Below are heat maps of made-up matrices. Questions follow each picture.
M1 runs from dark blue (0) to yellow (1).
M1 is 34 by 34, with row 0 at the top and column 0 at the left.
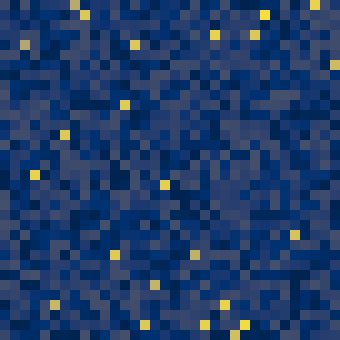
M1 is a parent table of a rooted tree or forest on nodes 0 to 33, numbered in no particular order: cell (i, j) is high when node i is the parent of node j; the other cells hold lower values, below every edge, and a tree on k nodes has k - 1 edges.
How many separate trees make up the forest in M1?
11
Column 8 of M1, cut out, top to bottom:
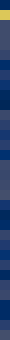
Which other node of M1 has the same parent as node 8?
26
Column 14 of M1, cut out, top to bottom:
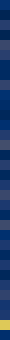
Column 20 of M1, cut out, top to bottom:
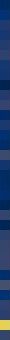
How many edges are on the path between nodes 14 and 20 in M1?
2
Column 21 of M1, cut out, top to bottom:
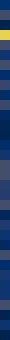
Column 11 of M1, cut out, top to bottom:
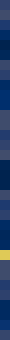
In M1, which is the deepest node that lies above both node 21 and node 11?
3
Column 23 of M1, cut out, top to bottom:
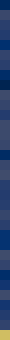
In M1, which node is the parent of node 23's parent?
6
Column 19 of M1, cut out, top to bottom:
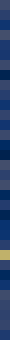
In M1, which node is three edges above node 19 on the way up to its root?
17
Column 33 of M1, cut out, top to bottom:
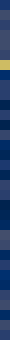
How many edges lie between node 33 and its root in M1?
3
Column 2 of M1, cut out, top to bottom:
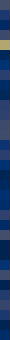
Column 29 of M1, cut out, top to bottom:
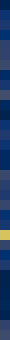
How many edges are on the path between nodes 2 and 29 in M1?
6
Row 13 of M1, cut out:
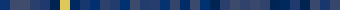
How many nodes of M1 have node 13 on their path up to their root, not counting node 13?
4
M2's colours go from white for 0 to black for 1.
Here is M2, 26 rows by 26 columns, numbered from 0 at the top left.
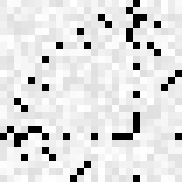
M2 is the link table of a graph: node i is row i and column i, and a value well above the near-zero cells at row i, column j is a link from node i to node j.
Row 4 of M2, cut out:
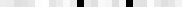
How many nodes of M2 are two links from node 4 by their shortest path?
4
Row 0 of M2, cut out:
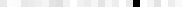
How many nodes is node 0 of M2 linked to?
1
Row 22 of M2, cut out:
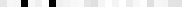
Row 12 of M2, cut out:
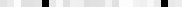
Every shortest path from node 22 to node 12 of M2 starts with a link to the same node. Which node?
node 3
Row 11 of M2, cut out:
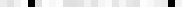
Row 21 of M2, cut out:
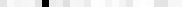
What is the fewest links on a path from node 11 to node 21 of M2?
5
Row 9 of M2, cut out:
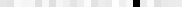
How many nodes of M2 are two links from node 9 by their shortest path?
9
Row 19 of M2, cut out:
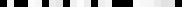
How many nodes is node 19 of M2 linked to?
10
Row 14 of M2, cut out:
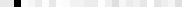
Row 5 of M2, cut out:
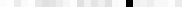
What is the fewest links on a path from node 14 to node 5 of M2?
4
